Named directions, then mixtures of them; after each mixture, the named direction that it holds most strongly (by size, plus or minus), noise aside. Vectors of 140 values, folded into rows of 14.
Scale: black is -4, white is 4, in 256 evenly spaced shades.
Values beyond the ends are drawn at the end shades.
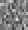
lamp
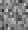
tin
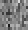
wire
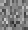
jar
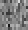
wire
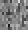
wire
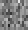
wire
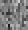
wire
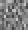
lamp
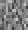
lamp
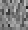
wire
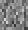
jar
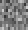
tin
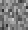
tin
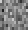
tin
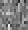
wire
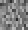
lamp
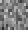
tin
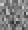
jar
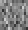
jar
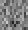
jar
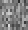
wire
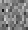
tin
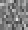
lamp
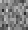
tin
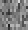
wire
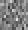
lamp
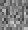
jar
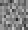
lamp
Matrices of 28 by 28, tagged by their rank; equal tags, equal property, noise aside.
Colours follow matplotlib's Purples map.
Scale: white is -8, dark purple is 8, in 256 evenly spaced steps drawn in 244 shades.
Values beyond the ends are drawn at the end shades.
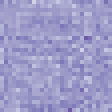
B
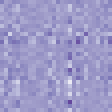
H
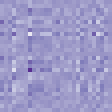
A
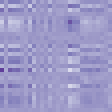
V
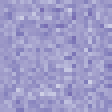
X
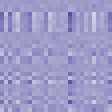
V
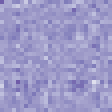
H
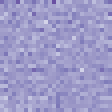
X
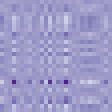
V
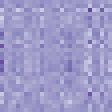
A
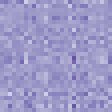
H
